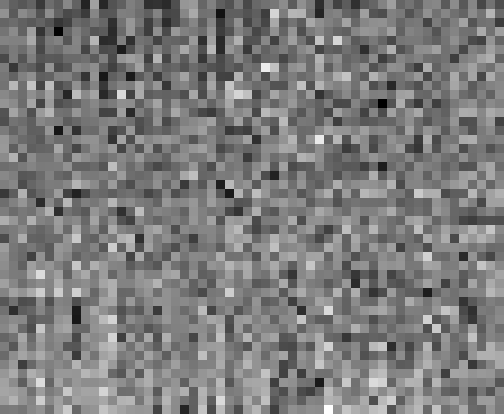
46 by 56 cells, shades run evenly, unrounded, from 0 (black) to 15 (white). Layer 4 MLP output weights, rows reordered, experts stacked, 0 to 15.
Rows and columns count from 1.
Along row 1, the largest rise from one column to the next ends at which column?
11
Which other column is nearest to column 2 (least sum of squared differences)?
20
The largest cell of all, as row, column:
46, 37
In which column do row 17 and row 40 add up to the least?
9
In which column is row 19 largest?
13
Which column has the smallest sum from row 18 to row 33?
45
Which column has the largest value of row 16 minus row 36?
36
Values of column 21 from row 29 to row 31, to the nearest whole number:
7 6 6
